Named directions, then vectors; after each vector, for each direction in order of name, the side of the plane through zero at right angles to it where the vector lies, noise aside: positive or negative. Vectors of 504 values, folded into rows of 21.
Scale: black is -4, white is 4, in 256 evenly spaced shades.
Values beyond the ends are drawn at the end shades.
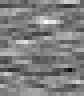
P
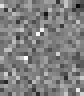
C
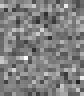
positive, negative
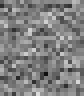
negative, positive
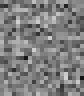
negative, positive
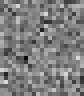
negative, negative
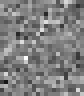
positive, positive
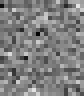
negative, positive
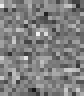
positive, negative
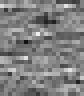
positive, negative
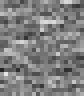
positive, positive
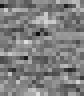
negative, positive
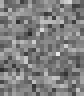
positive, positive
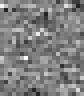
positive, negative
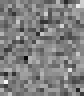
negative, negative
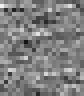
positive, negative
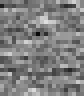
negative, positive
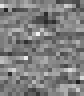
positive, negative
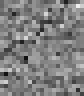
negative, negative
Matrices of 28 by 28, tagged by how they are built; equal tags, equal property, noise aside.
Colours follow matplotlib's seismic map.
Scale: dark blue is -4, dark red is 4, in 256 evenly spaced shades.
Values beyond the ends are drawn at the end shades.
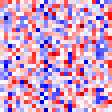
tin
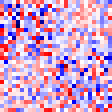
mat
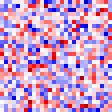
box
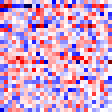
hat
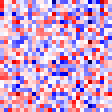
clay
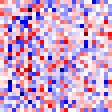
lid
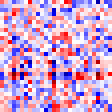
clay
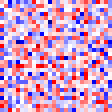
tin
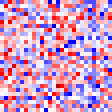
tin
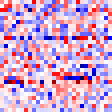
hat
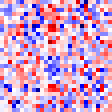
clay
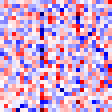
lid
